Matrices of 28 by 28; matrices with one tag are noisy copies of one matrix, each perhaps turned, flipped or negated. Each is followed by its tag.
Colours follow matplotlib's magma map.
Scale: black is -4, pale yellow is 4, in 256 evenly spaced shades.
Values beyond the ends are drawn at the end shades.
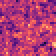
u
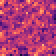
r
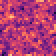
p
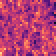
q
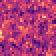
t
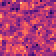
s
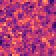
p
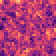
r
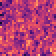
q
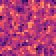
s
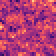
q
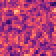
p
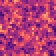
p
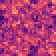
r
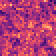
u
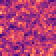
q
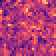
u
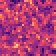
p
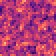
s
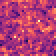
u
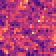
r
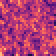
q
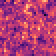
u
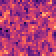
r
